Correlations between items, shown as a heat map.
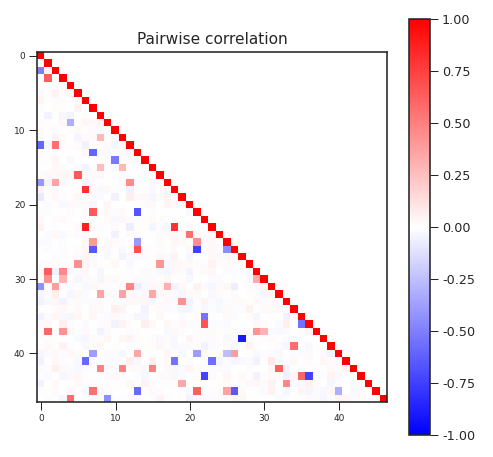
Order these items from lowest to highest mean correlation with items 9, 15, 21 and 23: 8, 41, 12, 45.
41, 12, 8, 45
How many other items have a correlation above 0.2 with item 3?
4
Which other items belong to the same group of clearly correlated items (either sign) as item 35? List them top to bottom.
22, 36, 43
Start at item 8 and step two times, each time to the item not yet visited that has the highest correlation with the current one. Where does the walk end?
32
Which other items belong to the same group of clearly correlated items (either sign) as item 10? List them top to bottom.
14
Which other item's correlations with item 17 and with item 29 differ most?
1
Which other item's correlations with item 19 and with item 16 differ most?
5
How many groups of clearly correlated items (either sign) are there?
13
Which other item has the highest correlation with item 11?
42
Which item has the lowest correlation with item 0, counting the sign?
12
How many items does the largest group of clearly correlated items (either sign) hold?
7
